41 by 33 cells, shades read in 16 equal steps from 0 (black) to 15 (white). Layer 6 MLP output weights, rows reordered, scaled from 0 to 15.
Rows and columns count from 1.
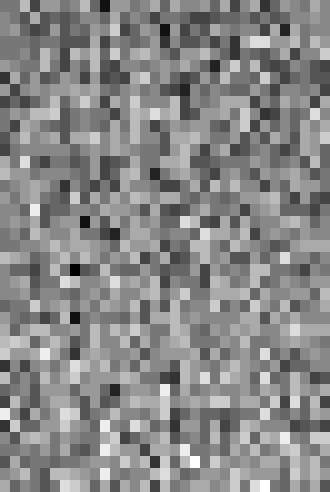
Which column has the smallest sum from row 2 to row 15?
11
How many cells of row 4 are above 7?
12
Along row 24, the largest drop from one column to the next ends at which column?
17
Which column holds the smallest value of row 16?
7
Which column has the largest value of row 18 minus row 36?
4
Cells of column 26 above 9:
12
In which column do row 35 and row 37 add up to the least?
18
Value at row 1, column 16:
10
